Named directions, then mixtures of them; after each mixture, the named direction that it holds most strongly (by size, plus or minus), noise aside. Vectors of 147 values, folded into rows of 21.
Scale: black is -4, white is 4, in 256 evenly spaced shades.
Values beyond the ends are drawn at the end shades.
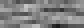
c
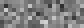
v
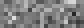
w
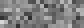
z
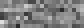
z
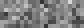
z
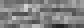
c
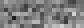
w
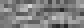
c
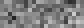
w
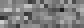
z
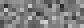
v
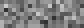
v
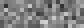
v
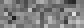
w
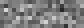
v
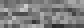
c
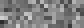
z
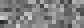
z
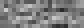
c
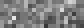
w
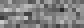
z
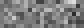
w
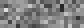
z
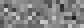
v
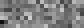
z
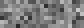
z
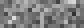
w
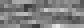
c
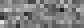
z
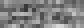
c
